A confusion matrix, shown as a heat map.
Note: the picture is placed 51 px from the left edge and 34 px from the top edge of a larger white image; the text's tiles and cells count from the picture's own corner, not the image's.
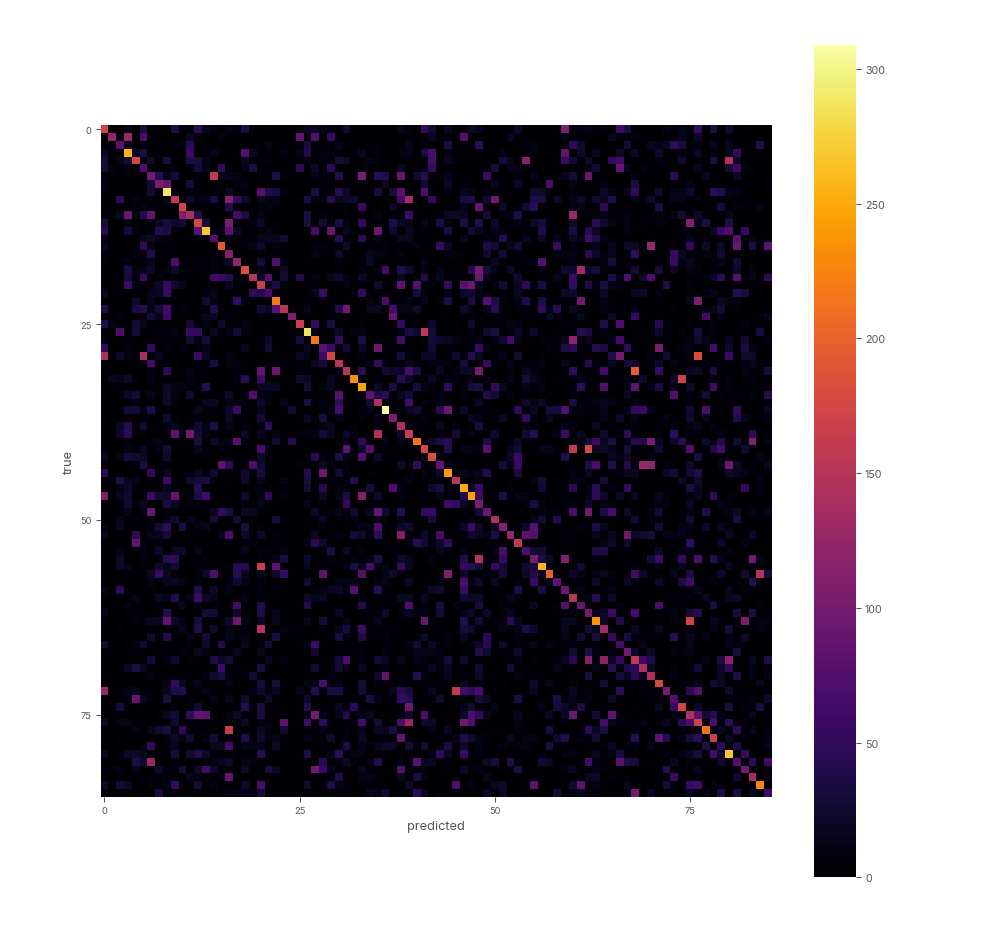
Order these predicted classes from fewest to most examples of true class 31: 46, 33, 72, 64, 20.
72, 46, 33, 64, 20
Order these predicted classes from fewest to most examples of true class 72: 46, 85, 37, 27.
85, 37, 27, 46
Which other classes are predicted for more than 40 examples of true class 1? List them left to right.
3, 5, 25, 27, 29, 46
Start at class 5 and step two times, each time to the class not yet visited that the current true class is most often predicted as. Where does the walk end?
27
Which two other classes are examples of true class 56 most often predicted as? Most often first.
20, 22
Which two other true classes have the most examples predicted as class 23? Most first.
76, 57
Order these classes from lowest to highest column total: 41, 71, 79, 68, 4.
79, 4, 71, 41, 68
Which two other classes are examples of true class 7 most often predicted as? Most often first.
8, 57
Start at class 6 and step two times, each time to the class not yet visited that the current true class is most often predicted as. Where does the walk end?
81
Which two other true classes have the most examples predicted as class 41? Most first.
26, 63
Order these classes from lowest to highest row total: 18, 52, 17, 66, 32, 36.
66, 17, 32, 18, 52, 36
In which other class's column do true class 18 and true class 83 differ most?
61
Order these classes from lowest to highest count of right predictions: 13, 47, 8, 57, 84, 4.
4, 57, 84, 47, 13, 8
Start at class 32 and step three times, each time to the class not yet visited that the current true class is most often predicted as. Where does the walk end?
35
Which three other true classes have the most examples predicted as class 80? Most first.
4, 68, 43
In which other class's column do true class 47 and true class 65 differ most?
0
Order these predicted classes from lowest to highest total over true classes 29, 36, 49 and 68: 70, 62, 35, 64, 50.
50, 70, 35, 64, 62
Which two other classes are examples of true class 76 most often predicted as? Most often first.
39, 46
